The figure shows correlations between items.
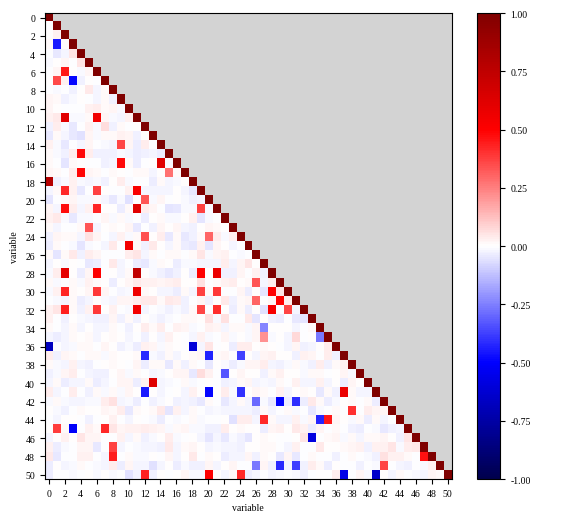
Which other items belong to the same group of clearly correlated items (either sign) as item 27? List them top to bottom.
34, 35, 44
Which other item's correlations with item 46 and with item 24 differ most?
33
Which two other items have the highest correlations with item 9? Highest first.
16, 14
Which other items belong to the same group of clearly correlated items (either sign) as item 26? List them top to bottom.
29, 31, 42, 49
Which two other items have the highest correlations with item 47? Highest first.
48, 8
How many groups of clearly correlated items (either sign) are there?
15
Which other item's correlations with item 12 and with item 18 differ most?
0
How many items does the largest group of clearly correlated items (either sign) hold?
8
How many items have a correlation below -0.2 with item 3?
3
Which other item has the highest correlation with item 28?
11
